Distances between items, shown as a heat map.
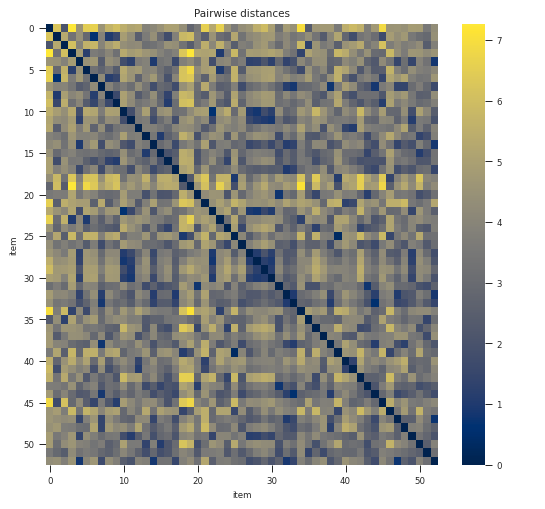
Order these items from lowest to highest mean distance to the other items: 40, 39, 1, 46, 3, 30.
30, 1, 39, 40, 46, 3
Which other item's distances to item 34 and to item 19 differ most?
3
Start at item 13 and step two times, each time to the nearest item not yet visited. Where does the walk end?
50
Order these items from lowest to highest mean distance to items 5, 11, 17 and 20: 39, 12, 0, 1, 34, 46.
34, 1, 12, 39, 46, 0
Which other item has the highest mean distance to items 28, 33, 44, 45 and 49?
0
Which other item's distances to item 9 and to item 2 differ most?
45
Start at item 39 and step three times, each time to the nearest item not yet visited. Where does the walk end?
46
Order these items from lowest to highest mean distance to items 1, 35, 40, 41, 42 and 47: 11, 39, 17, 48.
17, 11, 48, 39
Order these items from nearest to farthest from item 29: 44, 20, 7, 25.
44, 7, 25, 20
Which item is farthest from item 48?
21
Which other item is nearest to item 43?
31
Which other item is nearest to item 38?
7
